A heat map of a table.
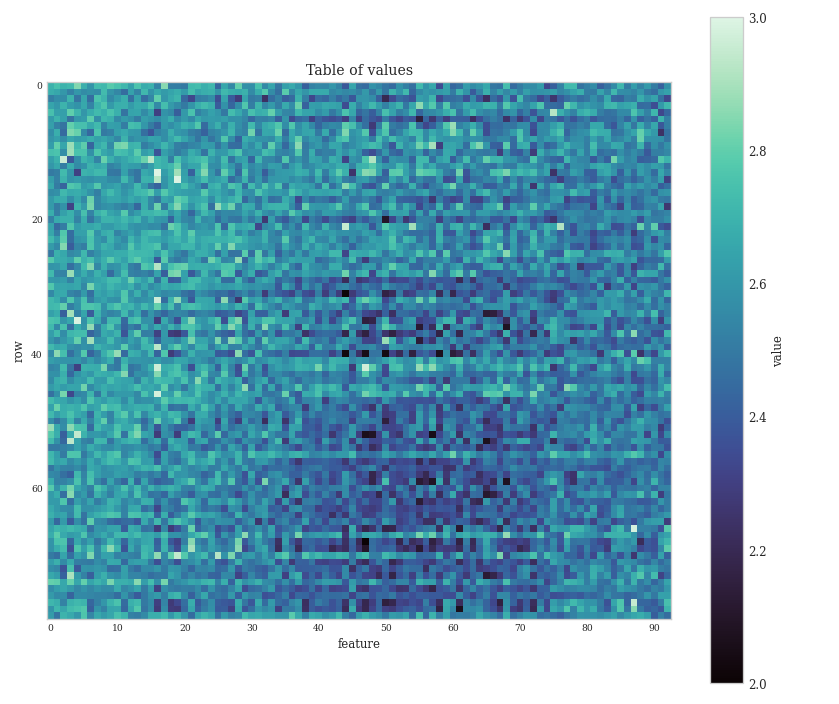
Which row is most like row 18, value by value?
70
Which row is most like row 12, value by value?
8
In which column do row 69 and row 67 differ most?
55
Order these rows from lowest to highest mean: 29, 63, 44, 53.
63, 29, 53, 44
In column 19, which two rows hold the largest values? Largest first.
14, 70
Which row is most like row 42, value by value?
13
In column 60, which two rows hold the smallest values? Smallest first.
40, 31
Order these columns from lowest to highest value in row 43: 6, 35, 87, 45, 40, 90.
87, 45, 90, 35, 40, 6
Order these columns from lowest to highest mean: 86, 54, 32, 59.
54, 59, 86, 32
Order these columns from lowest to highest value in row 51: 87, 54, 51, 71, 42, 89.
51, 42, 71, 89, 54, 87
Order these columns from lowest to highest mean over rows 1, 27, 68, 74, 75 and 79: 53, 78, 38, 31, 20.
38, 53, 78, 20, 31
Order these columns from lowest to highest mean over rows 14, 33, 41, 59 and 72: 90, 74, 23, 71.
71, 74, 90, 23
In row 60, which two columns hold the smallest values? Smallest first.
65, 54
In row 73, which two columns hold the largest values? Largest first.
3, 88
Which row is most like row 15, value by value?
6
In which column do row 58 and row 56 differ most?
44
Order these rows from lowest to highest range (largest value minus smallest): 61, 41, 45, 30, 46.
41, 45, 30, 46, 61
